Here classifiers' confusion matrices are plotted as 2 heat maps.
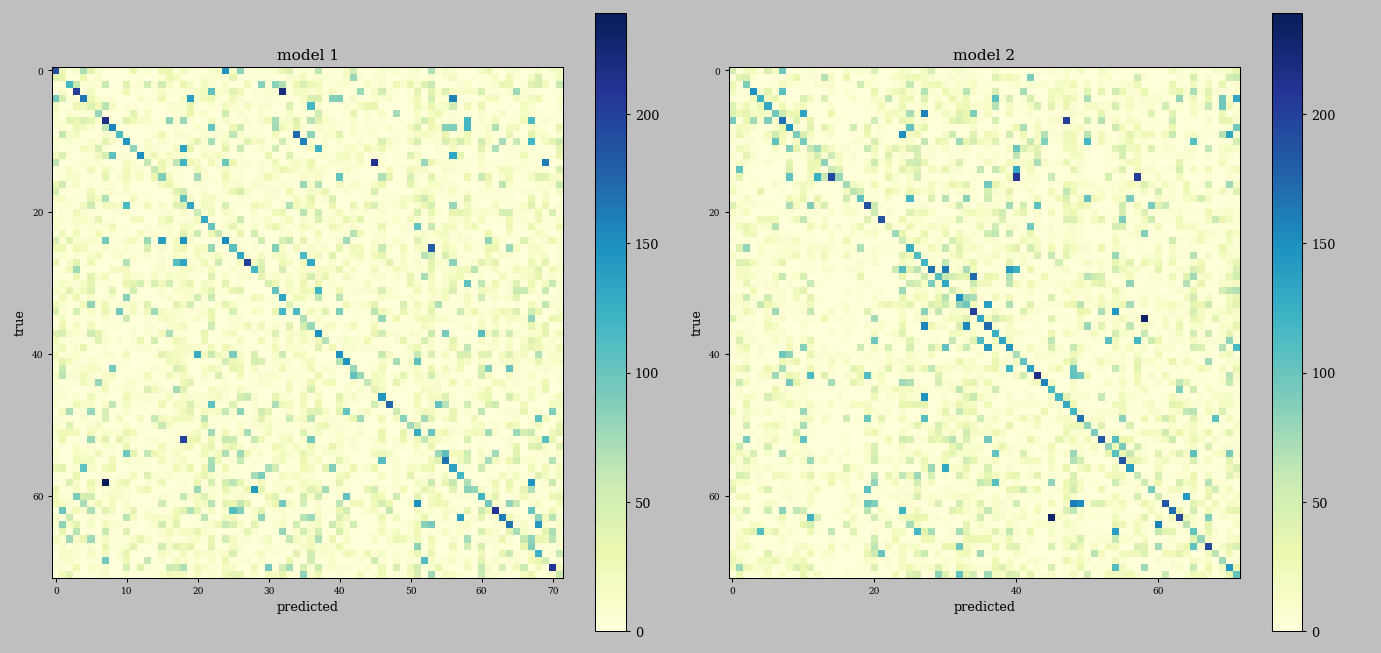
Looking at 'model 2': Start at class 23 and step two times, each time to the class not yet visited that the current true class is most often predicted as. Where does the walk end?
37
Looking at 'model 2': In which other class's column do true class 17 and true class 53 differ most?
55
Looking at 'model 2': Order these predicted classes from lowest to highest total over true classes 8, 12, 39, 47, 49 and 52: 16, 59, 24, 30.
59, 16, 24, 30
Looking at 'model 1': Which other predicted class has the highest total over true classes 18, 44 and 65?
7
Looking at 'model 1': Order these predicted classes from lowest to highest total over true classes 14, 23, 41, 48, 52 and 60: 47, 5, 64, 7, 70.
47, 64, 7, 70, 5
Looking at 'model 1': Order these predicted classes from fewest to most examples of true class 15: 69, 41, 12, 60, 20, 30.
41, 12, 30, 69, 60, 20
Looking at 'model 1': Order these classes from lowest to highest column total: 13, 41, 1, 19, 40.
13, 41, 19, 1, 40
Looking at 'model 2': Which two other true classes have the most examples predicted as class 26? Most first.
65, 57
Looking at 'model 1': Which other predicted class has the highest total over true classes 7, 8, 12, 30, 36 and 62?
58
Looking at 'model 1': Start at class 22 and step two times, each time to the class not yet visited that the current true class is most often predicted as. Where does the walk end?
53
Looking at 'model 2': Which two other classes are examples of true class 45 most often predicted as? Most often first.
63, 32
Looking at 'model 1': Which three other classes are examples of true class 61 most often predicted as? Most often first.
51, 32, 64
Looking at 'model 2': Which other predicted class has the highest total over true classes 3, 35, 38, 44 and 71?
58
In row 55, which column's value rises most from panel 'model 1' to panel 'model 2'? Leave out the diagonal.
11
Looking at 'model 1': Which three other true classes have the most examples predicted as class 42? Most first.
43, 1, 23
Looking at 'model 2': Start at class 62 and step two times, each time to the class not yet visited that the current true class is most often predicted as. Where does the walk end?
31
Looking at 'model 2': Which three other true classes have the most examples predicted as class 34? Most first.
29, 6, 32
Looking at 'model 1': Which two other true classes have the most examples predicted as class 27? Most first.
51, 46
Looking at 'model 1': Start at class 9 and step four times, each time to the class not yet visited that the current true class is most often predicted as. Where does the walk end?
35
